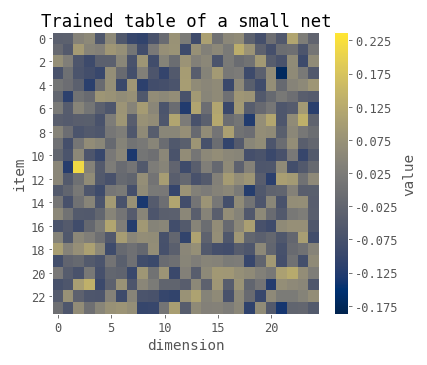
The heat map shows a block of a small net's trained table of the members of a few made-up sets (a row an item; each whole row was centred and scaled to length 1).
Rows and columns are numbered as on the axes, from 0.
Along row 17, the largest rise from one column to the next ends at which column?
13
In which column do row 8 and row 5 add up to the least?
1
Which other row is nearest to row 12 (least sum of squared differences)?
20
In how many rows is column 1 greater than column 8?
8
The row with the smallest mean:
3
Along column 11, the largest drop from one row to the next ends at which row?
15
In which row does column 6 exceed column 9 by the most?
23
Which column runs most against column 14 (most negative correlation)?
9
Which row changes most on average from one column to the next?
14
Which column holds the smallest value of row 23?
21
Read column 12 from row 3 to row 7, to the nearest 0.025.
0.1 0.1 -0.075 -0.125 0.025
